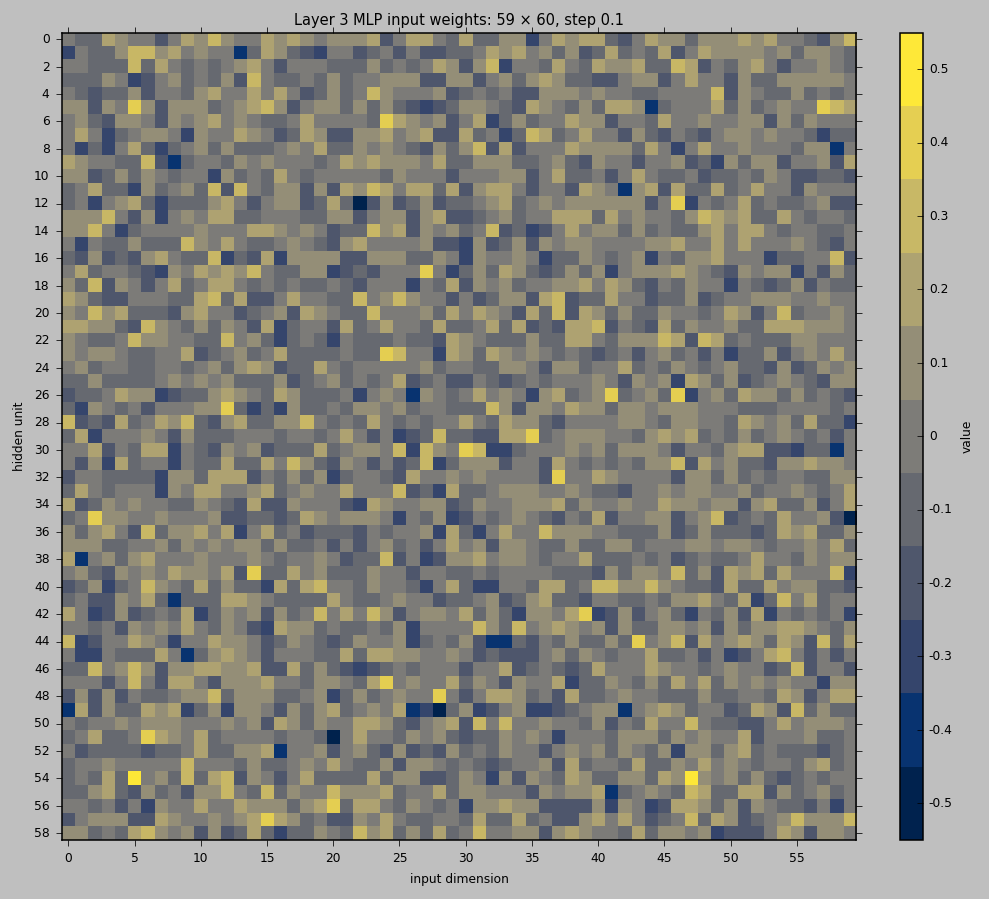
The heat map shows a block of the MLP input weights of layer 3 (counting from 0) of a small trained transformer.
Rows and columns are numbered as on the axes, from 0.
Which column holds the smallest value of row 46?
22
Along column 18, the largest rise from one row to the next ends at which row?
28
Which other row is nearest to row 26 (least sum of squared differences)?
12
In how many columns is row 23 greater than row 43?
20
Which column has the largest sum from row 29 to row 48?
54
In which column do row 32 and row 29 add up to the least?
25
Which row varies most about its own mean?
49
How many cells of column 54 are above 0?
27
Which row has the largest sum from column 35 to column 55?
13
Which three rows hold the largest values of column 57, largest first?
5, 44, 53
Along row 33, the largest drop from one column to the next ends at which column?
26
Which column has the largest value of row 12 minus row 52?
46
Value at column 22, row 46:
-0.3
